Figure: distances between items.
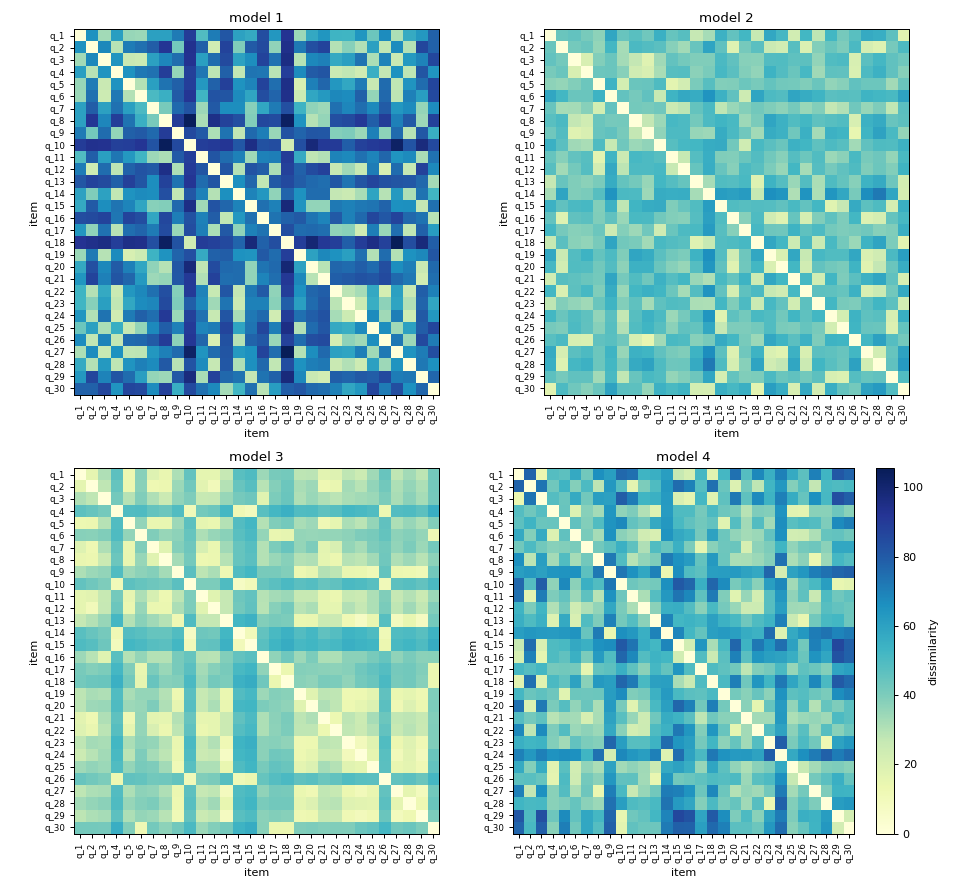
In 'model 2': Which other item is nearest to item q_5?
q_11
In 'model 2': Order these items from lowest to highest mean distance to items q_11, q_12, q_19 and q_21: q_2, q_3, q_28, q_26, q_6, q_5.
q_5, q_2, q_28, q_3, q_26, q_6
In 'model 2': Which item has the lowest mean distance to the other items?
q_7
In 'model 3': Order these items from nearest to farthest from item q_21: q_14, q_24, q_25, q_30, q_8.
q_8, q_24, q_25, q_30, q_14
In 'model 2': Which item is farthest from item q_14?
q_28
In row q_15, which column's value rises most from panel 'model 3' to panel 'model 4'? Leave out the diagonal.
q_10
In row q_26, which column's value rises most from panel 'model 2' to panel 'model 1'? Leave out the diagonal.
q_8
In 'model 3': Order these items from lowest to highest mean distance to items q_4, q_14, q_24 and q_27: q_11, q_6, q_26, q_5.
q_26, q_11, q_5, q_6
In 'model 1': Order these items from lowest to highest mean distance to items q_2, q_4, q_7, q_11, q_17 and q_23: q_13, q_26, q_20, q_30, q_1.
q_26, q_1, q_20, q_30, q_13
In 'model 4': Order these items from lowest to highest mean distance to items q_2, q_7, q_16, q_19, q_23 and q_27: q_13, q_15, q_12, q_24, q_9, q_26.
q_12, q_26, q_13, q_15, q_9, q_24
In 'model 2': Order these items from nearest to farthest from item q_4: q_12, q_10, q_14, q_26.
q_26, q_10, q_14, q_12
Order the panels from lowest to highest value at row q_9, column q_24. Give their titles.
model 3, model 4, model 1, model 2
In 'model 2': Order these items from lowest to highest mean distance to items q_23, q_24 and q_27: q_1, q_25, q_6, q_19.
q_25, q_19, q_1, q_6
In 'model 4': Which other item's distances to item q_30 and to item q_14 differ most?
q_9
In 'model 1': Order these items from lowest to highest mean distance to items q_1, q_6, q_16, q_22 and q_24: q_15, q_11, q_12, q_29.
q_12, q_11, q_15, q_29
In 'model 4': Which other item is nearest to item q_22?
q_20
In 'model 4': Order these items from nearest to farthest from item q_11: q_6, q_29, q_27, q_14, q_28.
q_27, q_6, q_29, q_28, q_14
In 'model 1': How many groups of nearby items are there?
5
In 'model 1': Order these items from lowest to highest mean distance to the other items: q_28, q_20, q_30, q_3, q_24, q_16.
q_28, q_24, q_3, q_20, q_30, q_16
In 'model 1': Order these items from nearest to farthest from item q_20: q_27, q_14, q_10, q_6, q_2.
q_6, q_27, q_14, q_2, q_10
